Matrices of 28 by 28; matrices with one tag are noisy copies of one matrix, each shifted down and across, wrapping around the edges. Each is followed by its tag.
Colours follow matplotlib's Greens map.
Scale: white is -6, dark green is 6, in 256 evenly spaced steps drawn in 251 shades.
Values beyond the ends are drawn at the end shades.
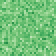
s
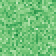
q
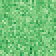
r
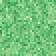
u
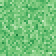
u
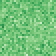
s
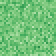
r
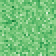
q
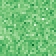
u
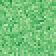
q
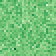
u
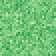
r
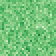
u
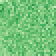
u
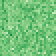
u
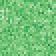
r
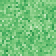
u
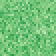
u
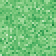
r
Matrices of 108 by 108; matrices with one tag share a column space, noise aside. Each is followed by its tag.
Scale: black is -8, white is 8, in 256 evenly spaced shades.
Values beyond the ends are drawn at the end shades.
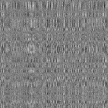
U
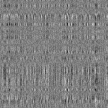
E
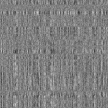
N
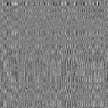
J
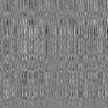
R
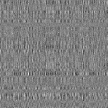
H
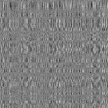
U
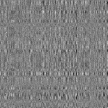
H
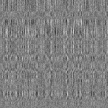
R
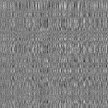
U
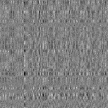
H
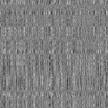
N
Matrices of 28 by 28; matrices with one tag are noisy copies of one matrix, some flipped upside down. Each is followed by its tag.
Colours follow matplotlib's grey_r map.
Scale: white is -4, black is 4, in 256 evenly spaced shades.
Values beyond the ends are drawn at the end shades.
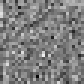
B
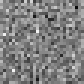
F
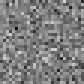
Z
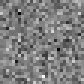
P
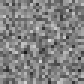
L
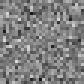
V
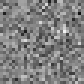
L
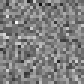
V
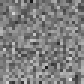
F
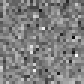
B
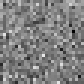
B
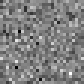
V
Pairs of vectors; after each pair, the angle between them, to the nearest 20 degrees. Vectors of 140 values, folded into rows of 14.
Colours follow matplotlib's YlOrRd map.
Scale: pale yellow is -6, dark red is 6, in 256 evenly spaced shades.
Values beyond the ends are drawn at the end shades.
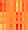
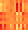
160 degrees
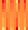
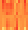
40 degrees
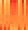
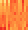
40 degrees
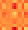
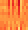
80 degrees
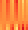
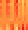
20 degrees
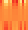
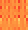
100 degrees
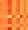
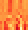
60 degrees
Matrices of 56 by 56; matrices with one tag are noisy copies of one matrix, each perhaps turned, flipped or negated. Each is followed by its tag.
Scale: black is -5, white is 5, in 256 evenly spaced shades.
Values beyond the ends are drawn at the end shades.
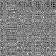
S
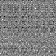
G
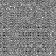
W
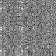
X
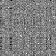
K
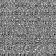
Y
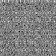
Y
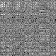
S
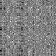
X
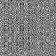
W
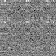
X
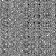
G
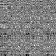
X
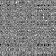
K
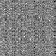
Y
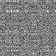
K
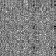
X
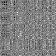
S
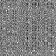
W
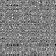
K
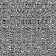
W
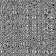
W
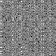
Y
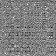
W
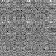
X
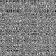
K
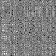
S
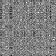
K
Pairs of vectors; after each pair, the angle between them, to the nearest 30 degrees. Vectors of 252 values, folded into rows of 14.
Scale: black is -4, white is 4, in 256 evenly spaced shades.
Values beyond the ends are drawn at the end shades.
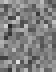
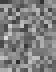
150 degrees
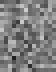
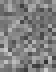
120 degrees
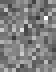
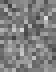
30 degrees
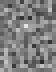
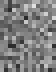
90 degrees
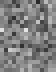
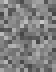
120 degrees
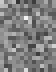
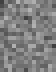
150 degrees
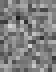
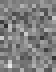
60 degrees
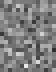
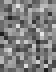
30 degrees
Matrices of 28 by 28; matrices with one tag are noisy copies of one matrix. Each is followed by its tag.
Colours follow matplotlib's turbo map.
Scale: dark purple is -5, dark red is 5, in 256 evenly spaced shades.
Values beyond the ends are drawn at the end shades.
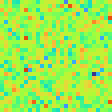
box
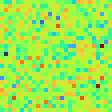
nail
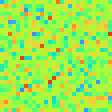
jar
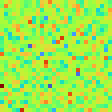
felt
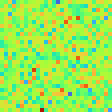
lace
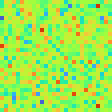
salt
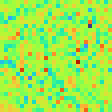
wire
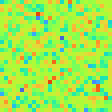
jar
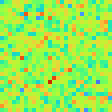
jar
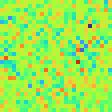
wire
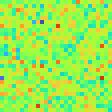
nail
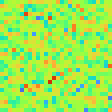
jar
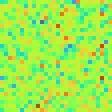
nail
